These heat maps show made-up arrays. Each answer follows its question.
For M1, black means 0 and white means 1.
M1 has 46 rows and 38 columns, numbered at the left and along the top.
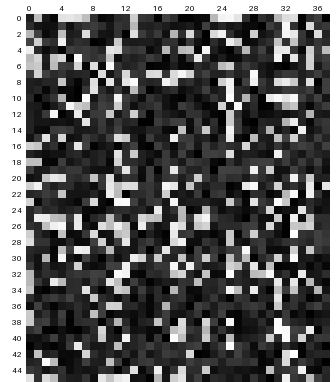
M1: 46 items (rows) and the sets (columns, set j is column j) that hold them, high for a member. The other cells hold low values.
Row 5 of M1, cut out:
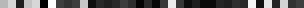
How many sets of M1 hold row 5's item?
10
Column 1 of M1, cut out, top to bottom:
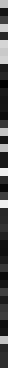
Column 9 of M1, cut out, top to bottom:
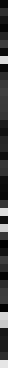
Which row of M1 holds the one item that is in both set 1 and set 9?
7
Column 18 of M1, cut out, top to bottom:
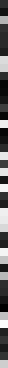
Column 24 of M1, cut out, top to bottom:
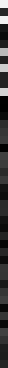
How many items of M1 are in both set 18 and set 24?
2
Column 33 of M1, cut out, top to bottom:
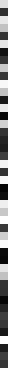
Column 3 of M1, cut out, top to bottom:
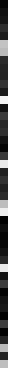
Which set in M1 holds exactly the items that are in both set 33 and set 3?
21
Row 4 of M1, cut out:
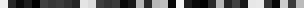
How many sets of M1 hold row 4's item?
12
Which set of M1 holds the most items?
25
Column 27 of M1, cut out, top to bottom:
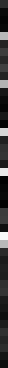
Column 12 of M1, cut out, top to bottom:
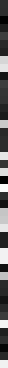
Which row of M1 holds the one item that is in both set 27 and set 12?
21
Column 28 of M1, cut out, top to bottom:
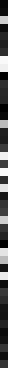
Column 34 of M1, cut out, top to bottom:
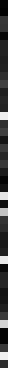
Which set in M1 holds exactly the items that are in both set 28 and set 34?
29
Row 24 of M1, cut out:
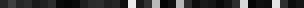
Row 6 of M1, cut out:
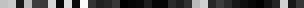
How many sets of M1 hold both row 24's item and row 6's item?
0
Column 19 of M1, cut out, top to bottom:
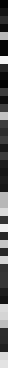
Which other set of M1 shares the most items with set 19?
22
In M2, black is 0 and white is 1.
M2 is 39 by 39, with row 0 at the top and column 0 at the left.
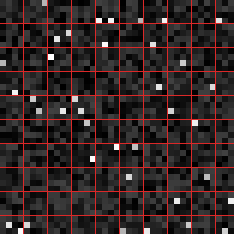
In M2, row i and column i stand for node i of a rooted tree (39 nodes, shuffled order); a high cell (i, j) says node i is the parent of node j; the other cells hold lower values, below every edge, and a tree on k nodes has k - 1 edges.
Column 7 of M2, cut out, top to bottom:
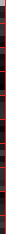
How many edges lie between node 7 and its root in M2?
6
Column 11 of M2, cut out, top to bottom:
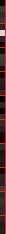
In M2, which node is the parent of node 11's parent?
16
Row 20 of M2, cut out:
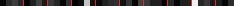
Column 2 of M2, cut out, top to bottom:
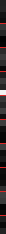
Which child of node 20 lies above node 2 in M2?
14
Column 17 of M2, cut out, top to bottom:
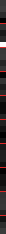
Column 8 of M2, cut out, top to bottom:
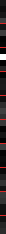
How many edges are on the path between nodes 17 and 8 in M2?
7
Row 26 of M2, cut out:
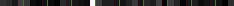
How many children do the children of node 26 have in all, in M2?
1
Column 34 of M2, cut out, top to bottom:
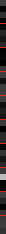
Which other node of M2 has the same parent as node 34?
21
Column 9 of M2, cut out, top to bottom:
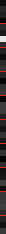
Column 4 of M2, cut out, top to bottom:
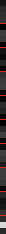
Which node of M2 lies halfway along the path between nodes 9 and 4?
3
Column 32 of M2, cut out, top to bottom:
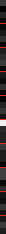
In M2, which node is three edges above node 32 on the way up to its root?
33
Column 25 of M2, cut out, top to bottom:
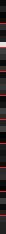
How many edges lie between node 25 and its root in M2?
7
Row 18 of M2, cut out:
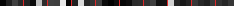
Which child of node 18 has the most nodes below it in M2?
10
